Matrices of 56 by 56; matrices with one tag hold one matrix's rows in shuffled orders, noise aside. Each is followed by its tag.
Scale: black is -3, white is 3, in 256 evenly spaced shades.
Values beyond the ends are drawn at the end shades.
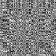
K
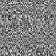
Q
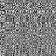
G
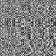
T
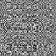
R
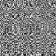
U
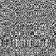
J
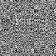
J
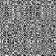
U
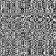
T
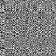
G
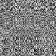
J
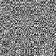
J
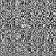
T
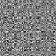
U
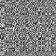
G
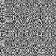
G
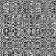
U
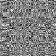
K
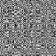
U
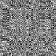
K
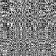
K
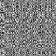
G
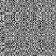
G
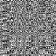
K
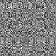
Q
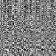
U
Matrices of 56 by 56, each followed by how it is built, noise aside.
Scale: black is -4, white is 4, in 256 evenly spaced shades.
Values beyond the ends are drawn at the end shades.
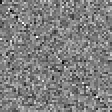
diagonal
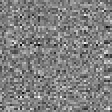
low rank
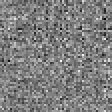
low rank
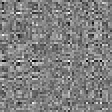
low rank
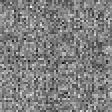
blocks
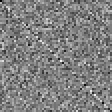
diagonal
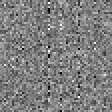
uneven columns
